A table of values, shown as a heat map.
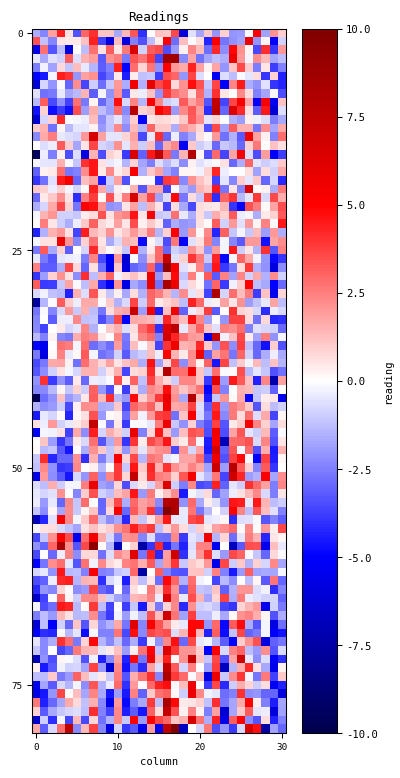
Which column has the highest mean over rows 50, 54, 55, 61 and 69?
16
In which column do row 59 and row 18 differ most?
22
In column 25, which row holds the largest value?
72
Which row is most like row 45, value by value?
52
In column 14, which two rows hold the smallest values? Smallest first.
59, 15
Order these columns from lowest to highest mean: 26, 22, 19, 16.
26, 22, 19, 16
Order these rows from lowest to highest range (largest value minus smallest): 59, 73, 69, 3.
69, 3, 73, 59
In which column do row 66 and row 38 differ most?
23
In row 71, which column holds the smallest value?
21
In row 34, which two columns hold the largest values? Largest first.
17, 16
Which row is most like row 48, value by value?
30
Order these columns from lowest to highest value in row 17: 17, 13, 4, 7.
13, 7, 17, 4
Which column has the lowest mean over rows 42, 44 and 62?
0
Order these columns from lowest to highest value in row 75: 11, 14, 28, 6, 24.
11, 6, 24, 28, 14
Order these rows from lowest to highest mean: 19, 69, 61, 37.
69, 37, 61, 19
